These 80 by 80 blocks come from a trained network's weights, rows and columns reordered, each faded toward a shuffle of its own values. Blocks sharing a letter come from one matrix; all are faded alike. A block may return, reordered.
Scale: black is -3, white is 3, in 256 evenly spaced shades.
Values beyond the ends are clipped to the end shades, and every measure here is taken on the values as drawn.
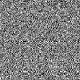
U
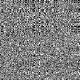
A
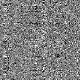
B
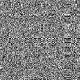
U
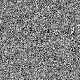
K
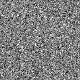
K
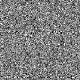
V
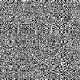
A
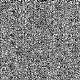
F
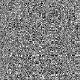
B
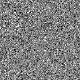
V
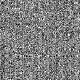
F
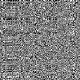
A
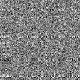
A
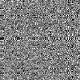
A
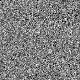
K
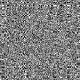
A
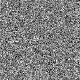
K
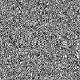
B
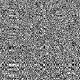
A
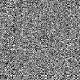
B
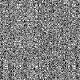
F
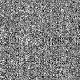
F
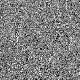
K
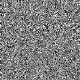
V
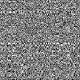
A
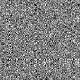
B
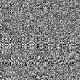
A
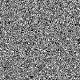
V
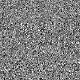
V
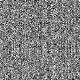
F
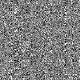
B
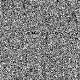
K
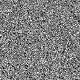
K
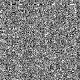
F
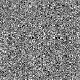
F
